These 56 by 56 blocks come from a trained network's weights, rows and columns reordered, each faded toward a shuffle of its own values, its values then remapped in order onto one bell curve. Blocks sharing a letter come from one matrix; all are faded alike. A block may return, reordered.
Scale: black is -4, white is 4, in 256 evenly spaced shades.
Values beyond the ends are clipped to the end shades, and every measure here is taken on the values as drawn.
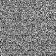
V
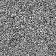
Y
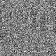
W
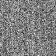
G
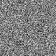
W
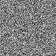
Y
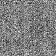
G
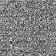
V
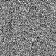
Y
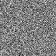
Y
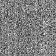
G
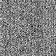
G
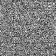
V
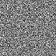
W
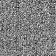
G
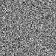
Y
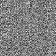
V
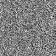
Y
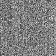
G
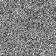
Y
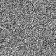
Y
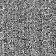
G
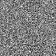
Y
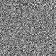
W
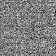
V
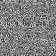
W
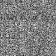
V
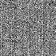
G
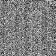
G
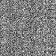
G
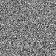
W
